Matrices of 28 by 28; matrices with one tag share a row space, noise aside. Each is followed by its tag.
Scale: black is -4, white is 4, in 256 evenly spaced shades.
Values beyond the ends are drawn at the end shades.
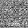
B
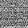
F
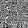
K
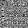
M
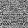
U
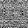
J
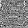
U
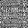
U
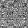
M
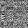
M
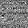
M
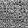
B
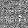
B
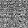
B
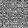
J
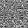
J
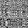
K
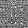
F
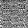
U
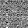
K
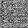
M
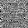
U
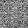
J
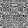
U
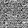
K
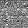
K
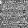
U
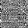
U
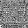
U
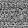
F
